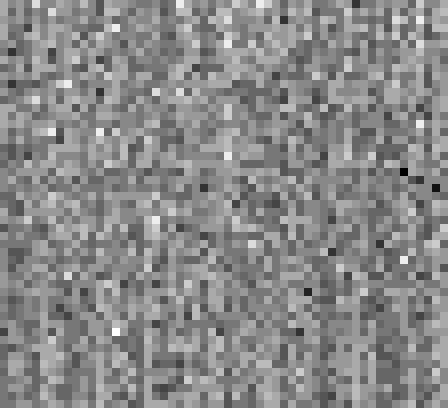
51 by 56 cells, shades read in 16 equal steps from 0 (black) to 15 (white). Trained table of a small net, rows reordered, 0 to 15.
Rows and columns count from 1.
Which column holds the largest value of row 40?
25
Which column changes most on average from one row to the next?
7
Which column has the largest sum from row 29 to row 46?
19
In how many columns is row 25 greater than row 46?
24
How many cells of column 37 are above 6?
42
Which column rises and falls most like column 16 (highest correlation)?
12
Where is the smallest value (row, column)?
22, 51
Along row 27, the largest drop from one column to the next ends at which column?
53
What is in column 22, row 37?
11
